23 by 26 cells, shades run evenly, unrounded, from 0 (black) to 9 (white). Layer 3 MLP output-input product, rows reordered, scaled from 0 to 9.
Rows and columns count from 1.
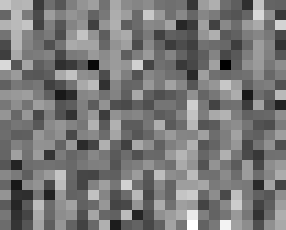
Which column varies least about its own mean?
25
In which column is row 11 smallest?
26
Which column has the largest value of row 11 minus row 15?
8
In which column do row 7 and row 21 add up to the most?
13
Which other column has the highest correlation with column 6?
15
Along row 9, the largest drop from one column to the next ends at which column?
10
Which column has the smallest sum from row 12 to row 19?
24
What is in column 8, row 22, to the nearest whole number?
3
